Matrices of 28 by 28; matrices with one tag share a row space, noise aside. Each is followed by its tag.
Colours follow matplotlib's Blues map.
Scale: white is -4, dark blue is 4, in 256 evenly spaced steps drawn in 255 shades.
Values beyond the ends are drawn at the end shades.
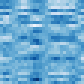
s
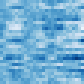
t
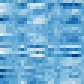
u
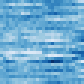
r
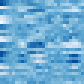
u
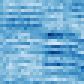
r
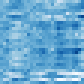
t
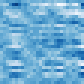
t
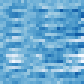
t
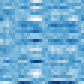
s
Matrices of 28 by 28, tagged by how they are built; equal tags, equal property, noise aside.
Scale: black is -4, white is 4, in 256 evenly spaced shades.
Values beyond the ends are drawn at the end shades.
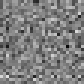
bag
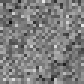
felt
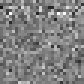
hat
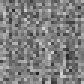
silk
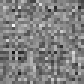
bag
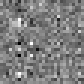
bag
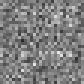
silk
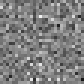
bag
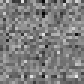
bag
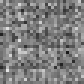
silk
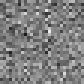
bag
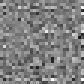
bag
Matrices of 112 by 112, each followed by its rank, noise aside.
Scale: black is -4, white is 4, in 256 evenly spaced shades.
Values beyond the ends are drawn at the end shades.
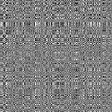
three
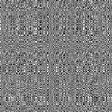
four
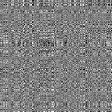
five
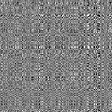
four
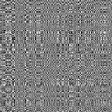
three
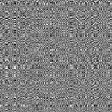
four
